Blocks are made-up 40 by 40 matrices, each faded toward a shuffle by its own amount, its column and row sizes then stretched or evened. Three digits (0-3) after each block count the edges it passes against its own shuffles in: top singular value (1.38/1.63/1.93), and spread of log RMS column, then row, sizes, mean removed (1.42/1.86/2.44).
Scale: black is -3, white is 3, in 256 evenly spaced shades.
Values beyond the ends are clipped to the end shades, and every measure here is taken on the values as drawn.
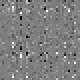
1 2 1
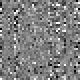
1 3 1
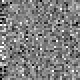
1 1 0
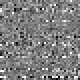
1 0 3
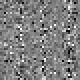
1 3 0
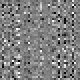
3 3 1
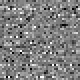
0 0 3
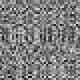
3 0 2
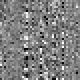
2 3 0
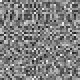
3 1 0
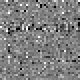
0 0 2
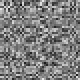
3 0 3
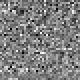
1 0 2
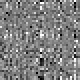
3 2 1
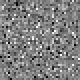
1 0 0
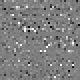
0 0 2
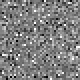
1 0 0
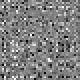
3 1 1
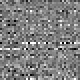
3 1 3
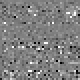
0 0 3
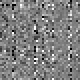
2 3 2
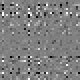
2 2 3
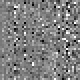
1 3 0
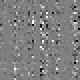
0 3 1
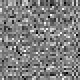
3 0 0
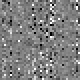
1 3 0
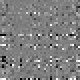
3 2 3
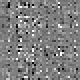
1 3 2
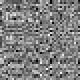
3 2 0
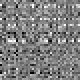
3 2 3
